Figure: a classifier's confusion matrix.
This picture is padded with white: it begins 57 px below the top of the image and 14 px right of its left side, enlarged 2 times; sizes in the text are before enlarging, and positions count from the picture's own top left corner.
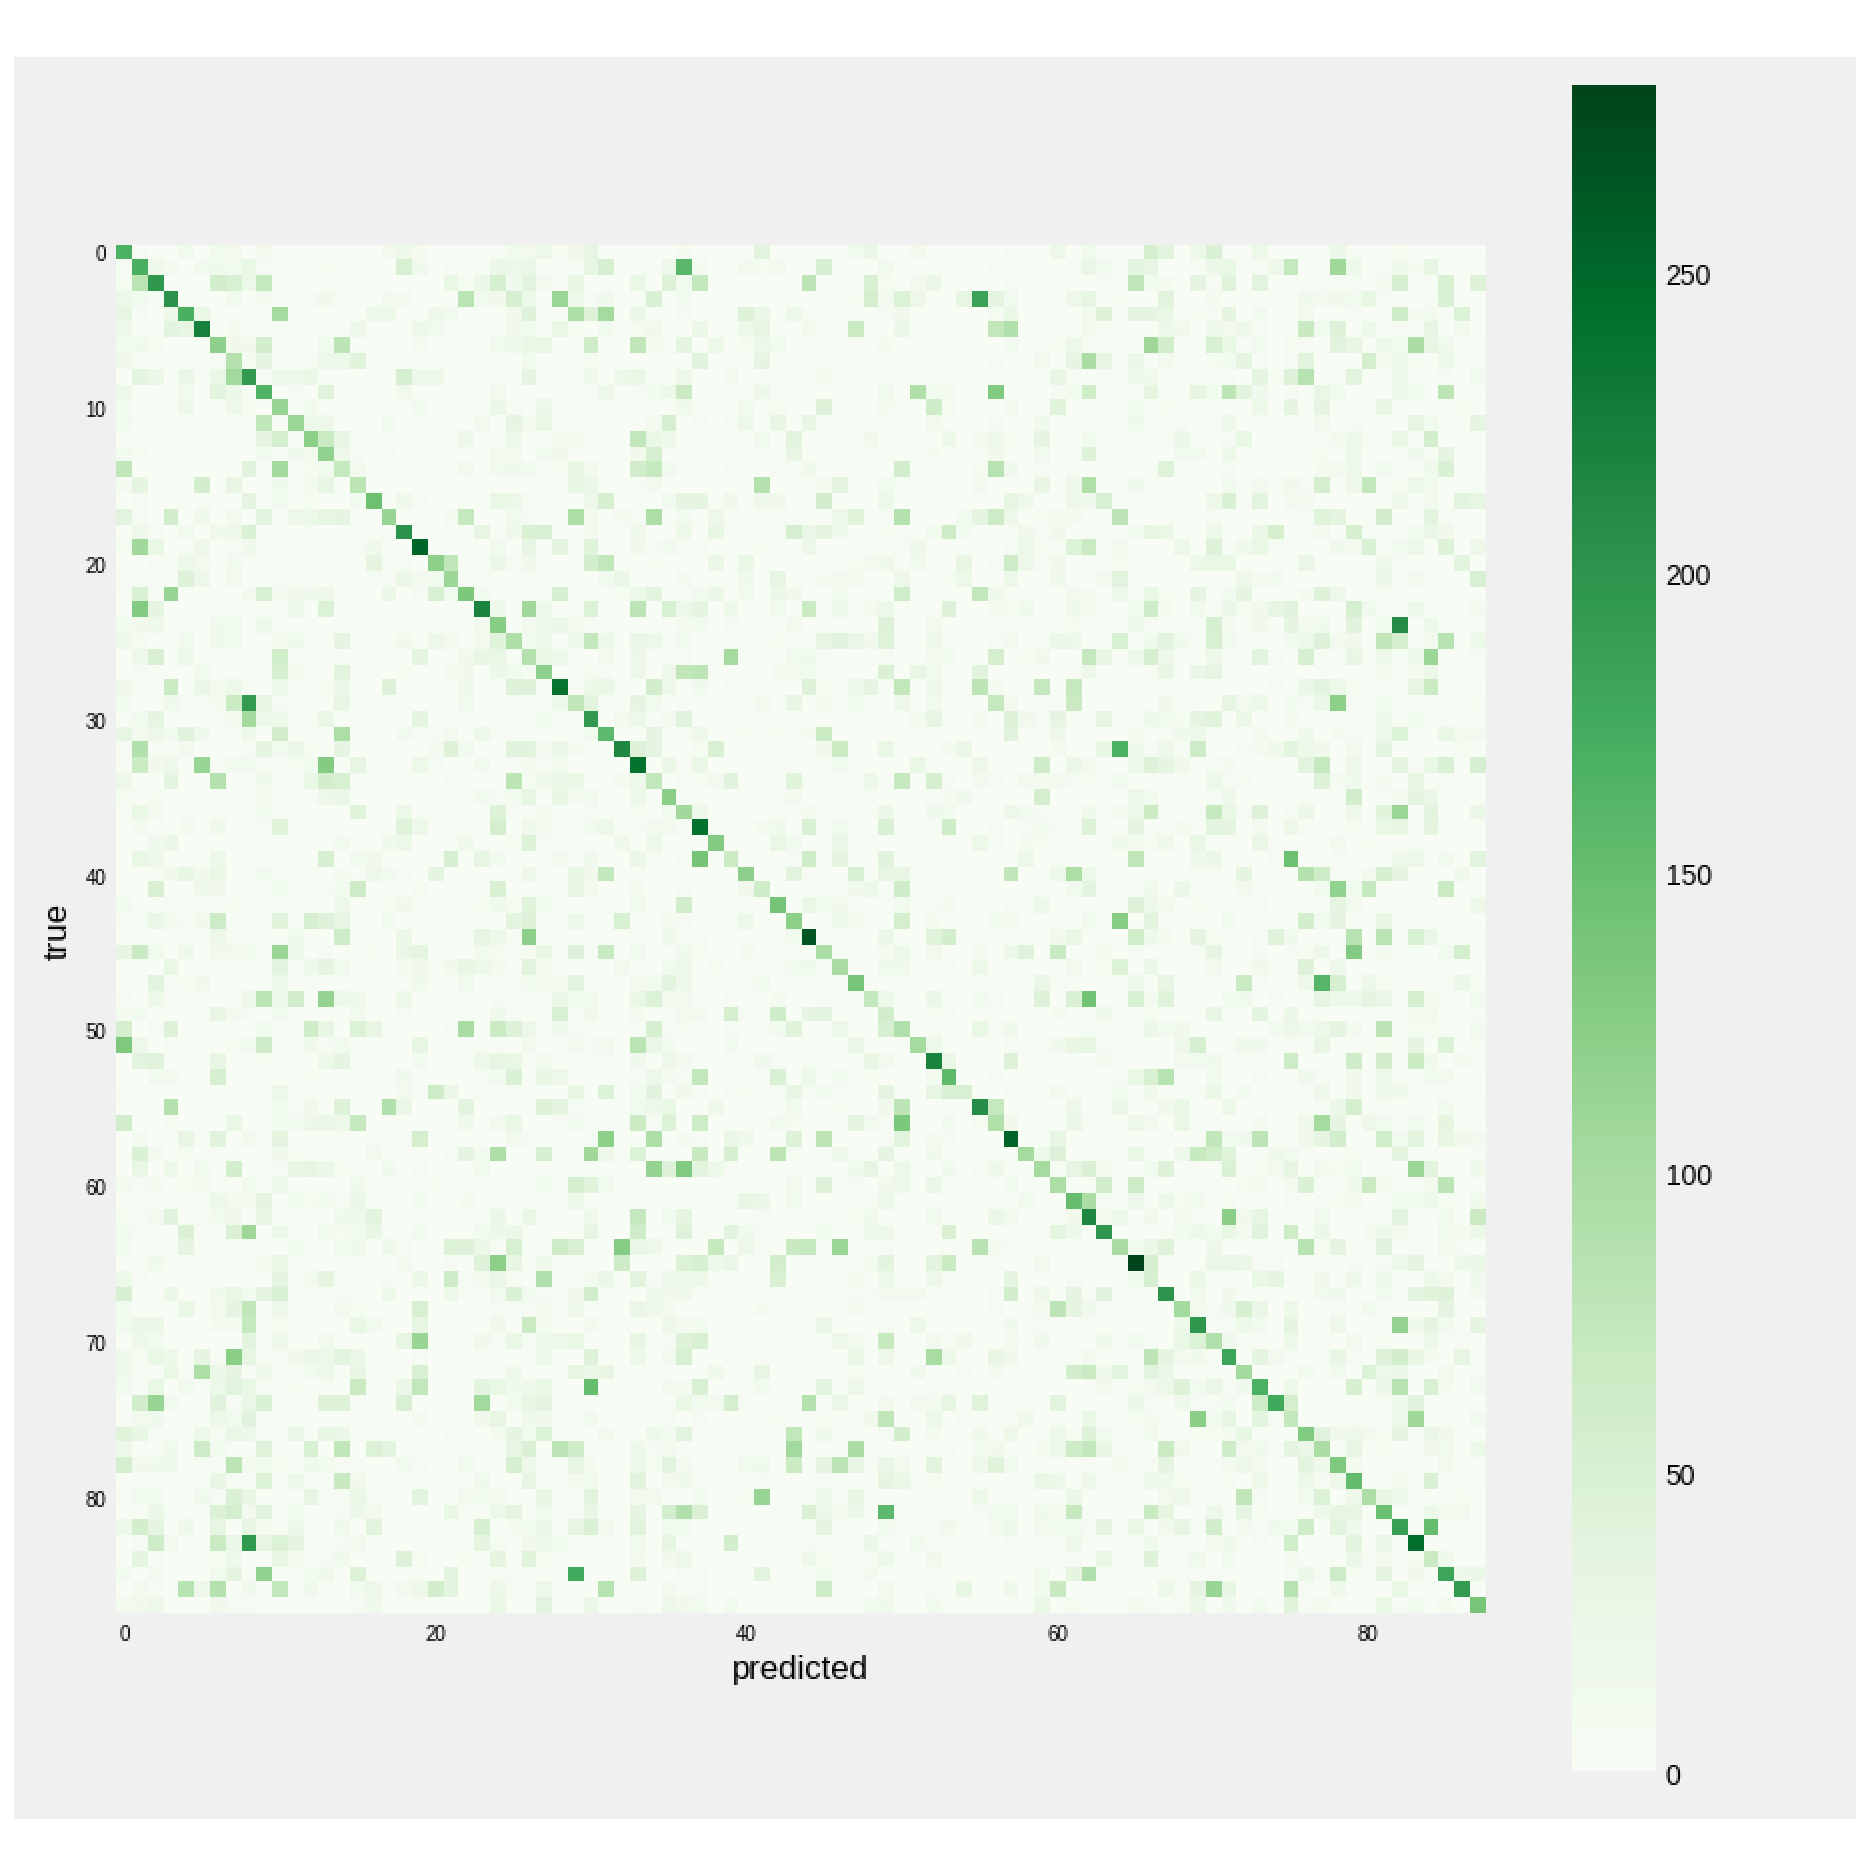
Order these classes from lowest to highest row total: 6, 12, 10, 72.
10, 12, 72, 6
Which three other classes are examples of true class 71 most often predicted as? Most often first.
7, 52, 66
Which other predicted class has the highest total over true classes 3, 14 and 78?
55
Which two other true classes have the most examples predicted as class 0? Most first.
51, 14
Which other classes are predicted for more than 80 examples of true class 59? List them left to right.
34, 36, 83
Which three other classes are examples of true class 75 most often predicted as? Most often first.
69, 83, 49
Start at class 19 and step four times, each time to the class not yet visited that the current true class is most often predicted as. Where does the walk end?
84
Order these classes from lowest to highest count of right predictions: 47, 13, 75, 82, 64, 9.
75, 64, 13, 47, 9, 82
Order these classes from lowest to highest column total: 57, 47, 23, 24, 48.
48, 47, 23, 57, 24
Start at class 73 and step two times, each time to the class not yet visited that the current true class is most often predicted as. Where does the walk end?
8
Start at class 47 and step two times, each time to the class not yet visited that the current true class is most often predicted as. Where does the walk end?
43
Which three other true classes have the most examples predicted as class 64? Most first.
32, 43, 17
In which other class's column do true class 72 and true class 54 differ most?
5
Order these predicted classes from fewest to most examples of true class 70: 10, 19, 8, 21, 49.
21, 10, 8, 49, 19
